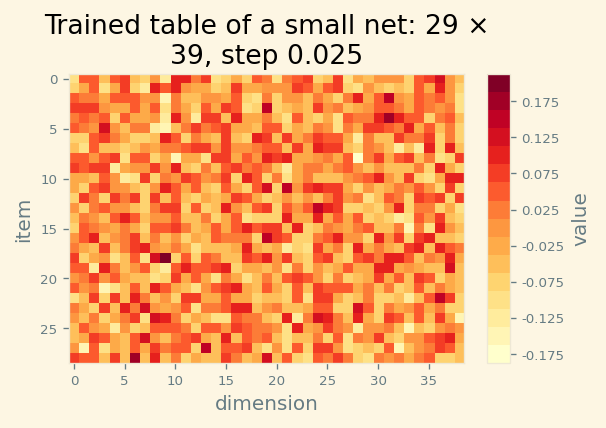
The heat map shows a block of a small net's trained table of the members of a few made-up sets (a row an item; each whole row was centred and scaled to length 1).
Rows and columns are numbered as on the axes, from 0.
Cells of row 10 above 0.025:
12
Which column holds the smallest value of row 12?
29
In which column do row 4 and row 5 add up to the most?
31
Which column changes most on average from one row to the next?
21
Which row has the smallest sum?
14
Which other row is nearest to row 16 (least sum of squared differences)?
28
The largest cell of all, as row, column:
18, 9
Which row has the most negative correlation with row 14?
10
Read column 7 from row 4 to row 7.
-0.025 0.025 -0.075 0
